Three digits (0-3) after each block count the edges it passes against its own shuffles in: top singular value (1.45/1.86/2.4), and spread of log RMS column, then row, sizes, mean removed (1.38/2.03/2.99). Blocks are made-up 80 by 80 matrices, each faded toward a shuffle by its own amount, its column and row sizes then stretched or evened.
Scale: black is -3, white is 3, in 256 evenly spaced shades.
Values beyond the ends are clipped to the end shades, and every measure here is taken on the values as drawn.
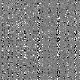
2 3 2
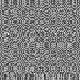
3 0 0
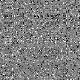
2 1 1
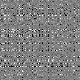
3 2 3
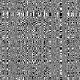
3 3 2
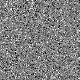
0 1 1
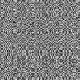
3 2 1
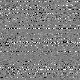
2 0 3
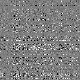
1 2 3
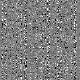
0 3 1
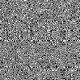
2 0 2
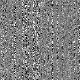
0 3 0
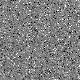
0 1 0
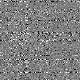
1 1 3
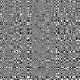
3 3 3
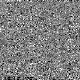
1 1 2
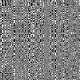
3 3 1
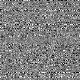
1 0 3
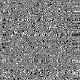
2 0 2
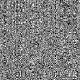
2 2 0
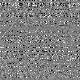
1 0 3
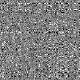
2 2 2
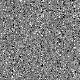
0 2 0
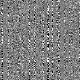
2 3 1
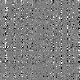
2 3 2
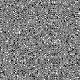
2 0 0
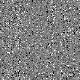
1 2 0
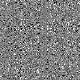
1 2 2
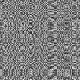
3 2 1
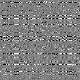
3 0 3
